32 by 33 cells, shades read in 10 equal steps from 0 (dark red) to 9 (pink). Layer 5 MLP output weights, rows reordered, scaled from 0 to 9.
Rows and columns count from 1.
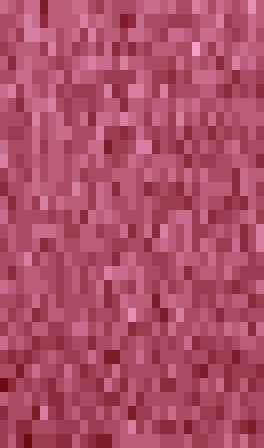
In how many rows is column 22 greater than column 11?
9
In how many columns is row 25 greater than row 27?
13
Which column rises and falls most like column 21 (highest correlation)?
2
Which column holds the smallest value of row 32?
4
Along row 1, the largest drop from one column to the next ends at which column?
6
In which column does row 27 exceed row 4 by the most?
15
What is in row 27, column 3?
1
